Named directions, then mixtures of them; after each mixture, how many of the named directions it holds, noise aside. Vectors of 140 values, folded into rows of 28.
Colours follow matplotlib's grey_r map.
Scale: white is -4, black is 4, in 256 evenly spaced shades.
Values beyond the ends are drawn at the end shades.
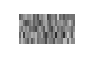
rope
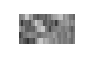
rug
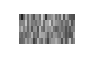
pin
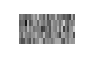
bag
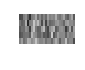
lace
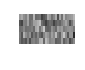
three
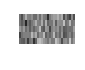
four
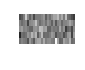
four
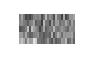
three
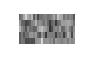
two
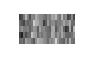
four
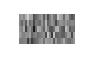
three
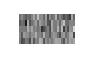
one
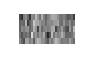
three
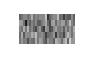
two
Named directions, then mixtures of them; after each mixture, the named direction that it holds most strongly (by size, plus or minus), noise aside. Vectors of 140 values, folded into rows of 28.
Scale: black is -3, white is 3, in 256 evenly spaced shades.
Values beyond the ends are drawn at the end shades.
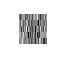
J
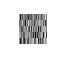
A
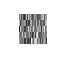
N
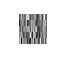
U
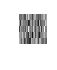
N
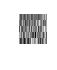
A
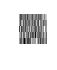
N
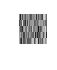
A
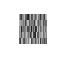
U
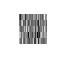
J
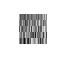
A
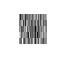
J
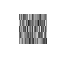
A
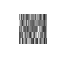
U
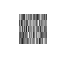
J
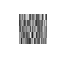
U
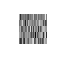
A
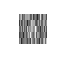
J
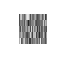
U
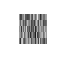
J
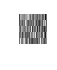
A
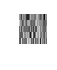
U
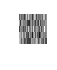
N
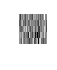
J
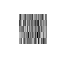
J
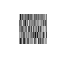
A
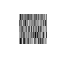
A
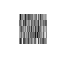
A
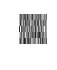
N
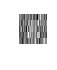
J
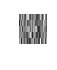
U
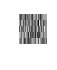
J
